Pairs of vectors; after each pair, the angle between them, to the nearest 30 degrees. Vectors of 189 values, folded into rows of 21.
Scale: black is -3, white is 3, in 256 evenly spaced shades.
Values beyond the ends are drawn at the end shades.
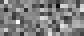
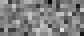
60 degrees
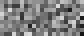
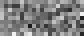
30 degrees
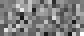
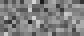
90 degrees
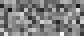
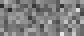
30 degrees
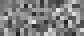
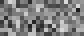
90 degrees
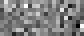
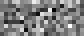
90 degrees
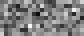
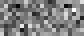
30 degrees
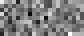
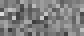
60 degrees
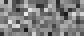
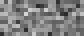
30 degrees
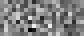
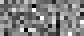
120 degrees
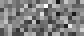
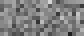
60 degrees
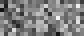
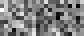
150 degrees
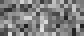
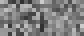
150 degrees
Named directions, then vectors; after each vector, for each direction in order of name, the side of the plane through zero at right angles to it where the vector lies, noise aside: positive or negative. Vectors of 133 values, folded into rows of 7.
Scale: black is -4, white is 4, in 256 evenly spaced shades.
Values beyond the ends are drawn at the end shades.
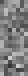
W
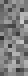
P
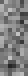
negative, positive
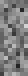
positive, negative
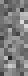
positive, negative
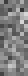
positive, negative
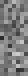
positive, positive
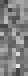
positive, positive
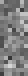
positive, negative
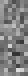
negative, negative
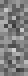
positive, positive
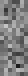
negative, negative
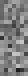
positive, positive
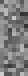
negative, positive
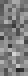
positive, positive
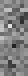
negative, positive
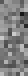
negative, positive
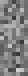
negative, negative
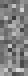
negative, negative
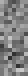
negative, negative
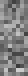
negative, negative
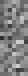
positive, positive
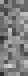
positive, negative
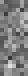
positive, negative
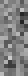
negative, positive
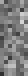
positive, negative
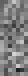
positive, positive
